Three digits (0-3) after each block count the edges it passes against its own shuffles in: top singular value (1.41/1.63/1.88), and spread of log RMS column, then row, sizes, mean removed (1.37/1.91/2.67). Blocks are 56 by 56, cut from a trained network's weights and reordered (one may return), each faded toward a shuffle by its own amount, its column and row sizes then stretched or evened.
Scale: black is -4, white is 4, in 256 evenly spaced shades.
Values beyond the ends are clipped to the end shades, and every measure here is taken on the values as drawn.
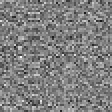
3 0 2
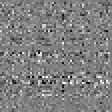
1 2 3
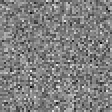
1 1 0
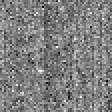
1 0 0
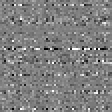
2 1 3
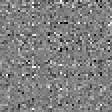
0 2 2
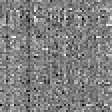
2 1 2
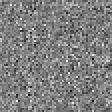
1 1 0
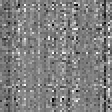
3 3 2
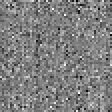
0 0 1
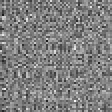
3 2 0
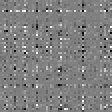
2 3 3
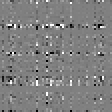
2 3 3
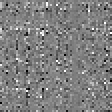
0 3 2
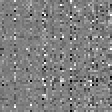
0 3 2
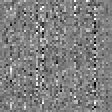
2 3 0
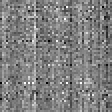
3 2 2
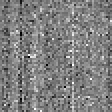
2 2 1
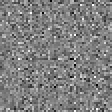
1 1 2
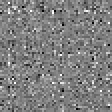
0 2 2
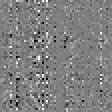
0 3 2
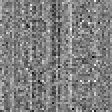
3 2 0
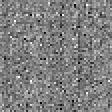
0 1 1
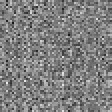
3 2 0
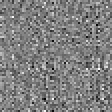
2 2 1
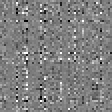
3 3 2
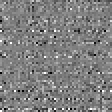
1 1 3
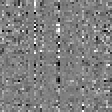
1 3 2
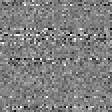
2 0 3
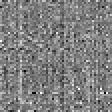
2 0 2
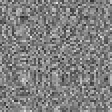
3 0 0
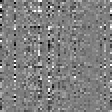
3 3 1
